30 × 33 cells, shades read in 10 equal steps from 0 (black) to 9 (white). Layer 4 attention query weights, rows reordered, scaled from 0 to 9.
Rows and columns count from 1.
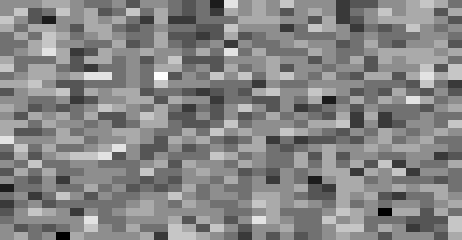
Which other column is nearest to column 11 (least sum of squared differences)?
15
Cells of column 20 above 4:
19
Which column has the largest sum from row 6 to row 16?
12
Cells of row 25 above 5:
7
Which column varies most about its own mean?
28
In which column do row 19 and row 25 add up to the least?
3
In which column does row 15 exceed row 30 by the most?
5
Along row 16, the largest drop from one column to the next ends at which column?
26
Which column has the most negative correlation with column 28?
25
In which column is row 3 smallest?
4
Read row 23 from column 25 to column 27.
6 6 4
